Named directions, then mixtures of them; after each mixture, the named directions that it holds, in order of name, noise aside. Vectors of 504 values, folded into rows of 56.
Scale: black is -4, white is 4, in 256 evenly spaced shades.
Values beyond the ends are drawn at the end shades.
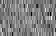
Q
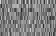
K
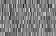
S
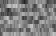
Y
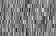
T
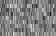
Q, T, Y.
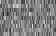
K, T, Y.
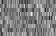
Q, T, Y.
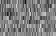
S, Y.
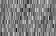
K, T.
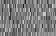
S.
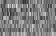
K, S, Y.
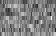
Q, Y.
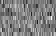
Q, Y.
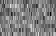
Q, T, Y.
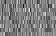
S.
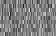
S.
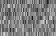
T, Y.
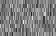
Q, S, T.
